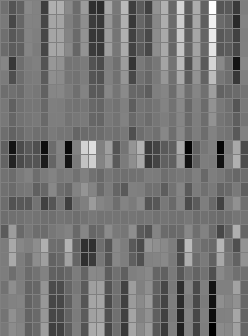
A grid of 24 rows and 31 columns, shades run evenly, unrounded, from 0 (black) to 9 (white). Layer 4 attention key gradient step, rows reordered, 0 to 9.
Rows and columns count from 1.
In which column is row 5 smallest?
30
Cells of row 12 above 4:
14
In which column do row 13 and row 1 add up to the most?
27
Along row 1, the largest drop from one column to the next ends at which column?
28
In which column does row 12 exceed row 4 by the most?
12
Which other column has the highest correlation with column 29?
13
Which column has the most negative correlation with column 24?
11
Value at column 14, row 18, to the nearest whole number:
3
